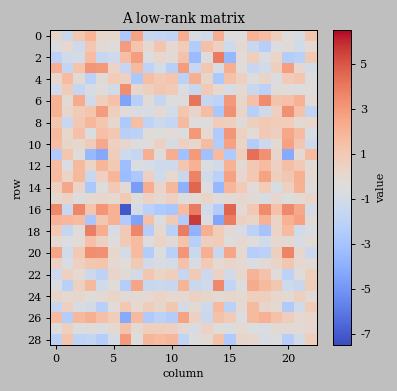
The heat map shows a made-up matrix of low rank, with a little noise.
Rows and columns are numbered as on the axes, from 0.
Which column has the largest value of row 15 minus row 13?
6
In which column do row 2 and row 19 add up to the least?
12
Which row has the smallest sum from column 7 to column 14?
16
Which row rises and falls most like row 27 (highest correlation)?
5
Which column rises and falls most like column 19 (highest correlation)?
2
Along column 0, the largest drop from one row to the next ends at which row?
11
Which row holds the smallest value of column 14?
17
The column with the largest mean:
15
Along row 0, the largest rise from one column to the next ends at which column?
7
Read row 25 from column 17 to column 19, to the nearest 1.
2 0 0
